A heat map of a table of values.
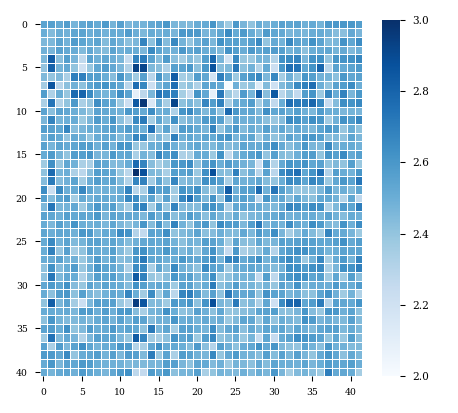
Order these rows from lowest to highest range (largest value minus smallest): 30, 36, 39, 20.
39, 30, 20, 36
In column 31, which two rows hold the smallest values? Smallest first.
8, 6
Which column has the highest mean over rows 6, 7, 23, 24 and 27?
17
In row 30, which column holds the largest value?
22
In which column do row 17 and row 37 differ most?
12
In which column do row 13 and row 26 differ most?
24
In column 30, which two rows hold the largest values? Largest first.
8, 19
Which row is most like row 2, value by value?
23
